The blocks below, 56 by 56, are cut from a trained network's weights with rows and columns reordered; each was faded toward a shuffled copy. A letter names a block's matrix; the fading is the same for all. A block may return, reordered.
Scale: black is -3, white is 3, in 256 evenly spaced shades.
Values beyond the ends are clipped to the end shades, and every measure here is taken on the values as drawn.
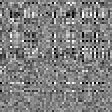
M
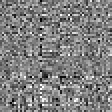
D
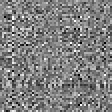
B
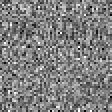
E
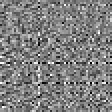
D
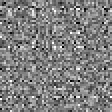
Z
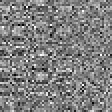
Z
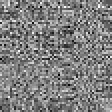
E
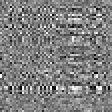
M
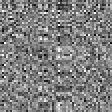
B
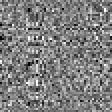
B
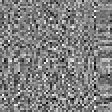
B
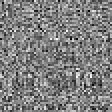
E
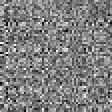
B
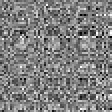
B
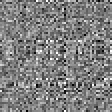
D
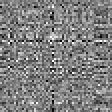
D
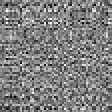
B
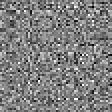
B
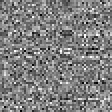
Z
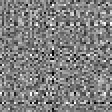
D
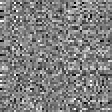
B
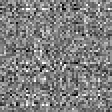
Z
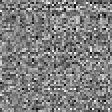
B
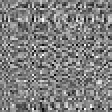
B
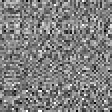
E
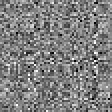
B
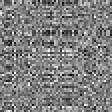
B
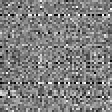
D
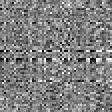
D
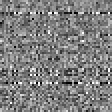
D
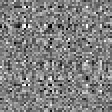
Z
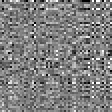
M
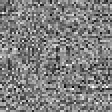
E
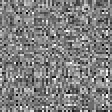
B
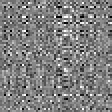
M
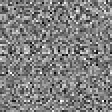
E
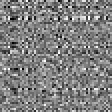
D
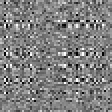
M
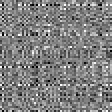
M
